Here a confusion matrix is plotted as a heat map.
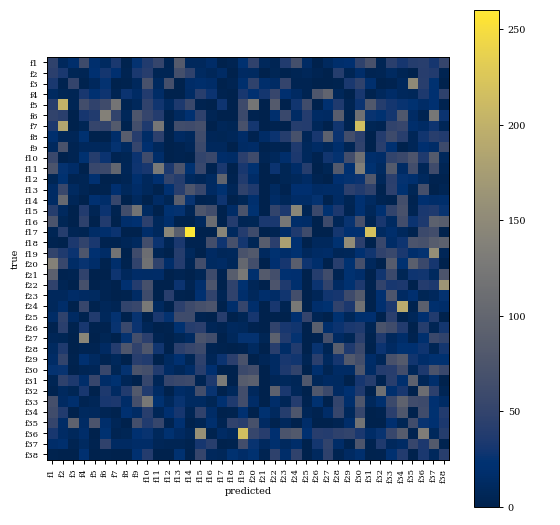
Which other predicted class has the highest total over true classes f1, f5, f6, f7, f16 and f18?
f30
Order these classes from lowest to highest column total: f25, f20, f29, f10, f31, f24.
f25, f31, f29, f20, f24, f10
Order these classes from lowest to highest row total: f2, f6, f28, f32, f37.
f2, f37, f28, f32, f6
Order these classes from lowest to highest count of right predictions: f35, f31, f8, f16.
f31, f35, f8, f16
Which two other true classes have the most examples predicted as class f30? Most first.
f7, f11
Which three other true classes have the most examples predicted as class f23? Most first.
f18, f16, f36
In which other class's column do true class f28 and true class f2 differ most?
f8
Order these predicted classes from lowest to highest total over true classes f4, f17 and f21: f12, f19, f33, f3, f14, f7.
f3, f7, f33, f12, f19, f14
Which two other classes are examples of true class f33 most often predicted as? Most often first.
f10, f34
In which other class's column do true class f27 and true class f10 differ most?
f4
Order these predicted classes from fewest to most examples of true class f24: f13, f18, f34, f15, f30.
f18, f13, f15, f30, f34
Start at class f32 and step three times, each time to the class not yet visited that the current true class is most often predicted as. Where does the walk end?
f37
